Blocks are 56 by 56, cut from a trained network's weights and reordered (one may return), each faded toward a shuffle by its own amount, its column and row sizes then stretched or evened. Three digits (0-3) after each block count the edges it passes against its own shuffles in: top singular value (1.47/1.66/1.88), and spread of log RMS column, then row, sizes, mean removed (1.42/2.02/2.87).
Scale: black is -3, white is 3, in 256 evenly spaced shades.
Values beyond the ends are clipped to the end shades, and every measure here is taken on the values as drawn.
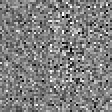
0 2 1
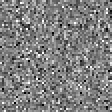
1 1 0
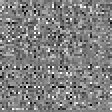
1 2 3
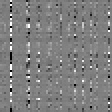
3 3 0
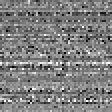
3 0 3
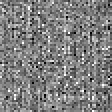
1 1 0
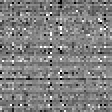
3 2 2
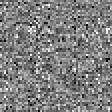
2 2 0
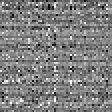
2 2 1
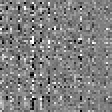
2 3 2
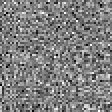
3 0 1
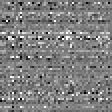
1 1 3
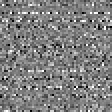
0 0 3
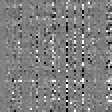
2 3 0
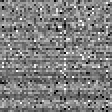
2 1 0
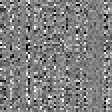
3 3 1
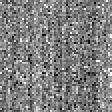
2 0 0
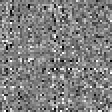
0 2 2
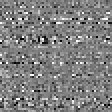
0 1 3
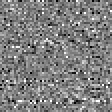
2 0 2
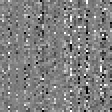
0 3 0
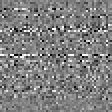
3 0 3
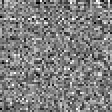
3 0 2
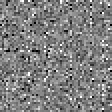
1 2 1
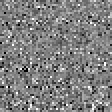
0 0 2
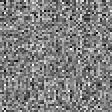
3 1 1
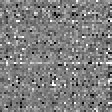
0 1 2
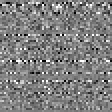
3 0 3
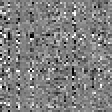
1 3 2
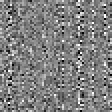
3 3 0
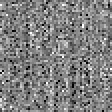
1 1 0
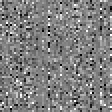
0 3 0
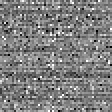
1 0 0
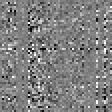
2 3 2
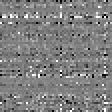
1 1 3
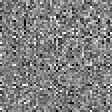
3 2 1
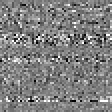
1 0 3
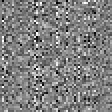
3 3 0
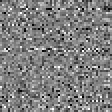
1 1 2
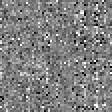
0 2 1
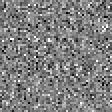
1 1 1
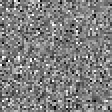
1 1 1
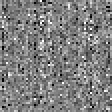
0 2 0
